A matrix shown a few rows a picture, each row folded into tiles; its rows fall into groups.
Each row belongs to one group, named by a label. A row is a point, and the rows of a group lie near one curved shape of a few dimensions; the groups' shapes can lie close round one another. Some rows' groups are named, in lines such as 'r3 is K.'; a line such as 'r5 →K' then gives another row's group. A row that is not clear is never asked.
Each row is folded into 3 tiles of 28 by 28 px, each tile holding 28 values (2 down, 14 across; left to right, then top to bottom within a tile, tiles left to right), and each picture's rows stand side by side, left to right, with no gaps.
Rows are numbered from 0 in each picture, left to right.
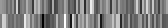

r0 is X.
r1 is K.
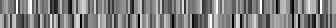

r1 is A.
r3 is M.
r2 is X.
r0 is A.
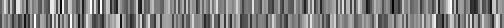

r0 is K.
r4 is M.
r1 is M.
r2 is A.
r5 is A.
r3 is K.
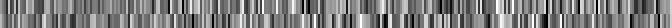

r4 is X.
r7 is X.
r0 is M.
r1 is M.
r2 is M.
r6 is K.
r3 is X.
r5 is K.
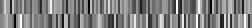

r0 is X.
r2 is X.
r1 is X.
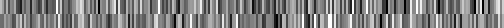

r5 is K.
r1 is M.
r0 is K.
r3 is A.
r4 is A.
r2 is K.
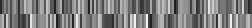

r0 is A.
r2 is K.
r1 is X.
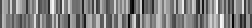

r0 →K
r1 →A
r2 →X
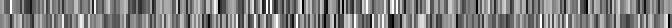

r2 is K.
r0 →K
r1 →X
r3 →M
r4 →M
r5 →K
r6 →K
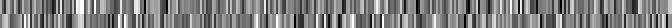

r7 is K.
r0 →K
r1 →K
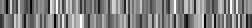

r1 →M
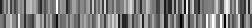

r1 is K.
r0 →M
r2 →A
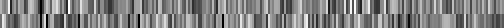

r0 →M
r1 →A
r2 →A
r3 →X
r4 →M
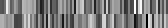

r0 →K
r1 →X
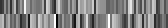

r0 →A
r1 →X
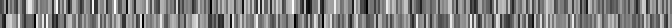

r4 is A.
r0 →M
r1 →X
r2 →X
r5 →A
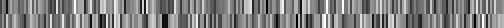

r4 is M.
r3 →M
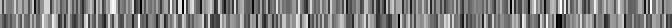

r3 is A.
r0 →X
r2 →M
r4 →X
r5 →X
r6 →M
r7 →K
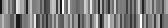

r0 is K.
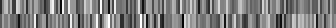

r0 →K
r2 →X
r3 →X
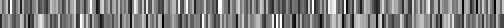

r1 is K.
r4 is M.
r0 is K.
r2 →K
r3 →K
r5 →K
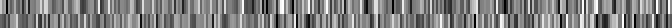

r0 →K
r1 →A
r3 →M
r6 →A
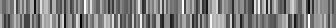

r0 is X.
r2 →X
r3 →M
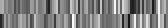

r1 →A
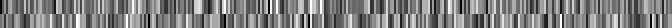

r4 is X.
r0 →A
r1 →X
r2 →M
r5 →M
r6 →K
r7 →X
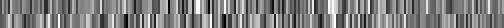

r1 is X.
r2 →M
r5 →M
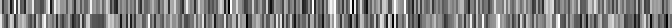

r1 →M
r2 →K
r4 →A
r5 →A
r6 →X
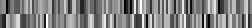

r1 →X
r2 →K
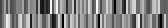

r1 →X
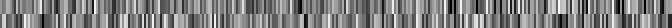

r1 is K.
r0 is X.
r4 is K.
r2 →M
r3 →X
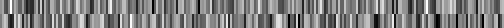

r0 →K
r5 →K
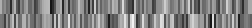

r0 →K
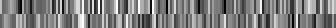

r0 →K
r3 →M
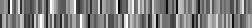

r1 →X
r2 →X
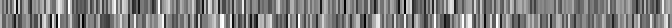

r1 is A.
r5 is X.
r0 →A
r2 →X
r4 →K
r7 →A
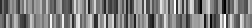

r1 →K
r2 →M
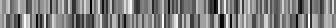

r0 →M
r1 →K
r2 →X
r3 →A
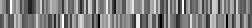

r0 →K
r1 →X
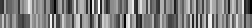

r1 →M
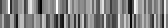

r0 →M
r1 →K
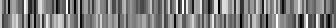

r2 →M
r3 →X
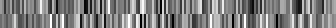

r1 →A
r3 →X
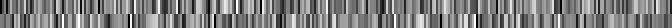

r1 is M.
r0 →A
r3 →K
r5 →A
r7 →X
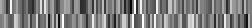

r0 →K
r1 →X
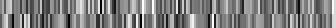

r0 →K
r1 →A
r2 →M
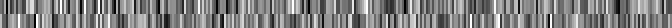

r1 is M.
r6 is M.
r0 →M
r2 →A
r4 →A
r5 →A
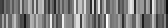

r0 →A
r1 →X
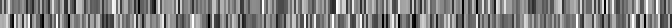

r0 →K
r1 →A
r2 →X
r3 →K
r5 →K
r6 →A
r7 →A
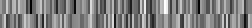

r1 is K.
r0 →M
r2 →X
